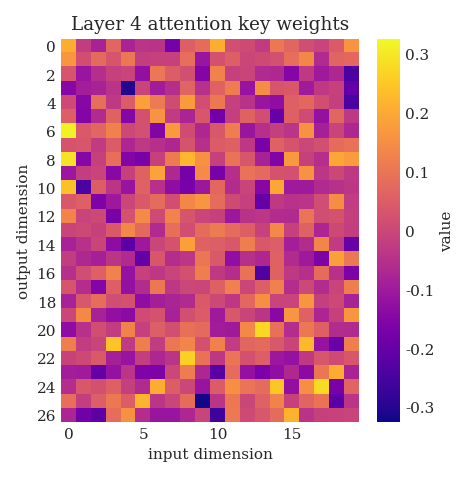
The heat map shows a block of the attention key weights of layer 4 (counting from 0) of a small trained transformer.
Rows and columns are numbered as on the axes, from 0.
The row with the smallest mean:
23
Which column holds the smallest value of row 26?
10
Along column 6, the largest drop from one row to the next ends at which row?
6
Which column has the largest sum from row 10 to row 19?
9
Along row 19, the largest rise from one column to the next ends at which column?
15
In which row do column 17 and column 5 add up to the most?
25
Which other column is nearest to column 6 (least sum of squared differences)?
12
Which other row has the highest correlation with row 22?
14
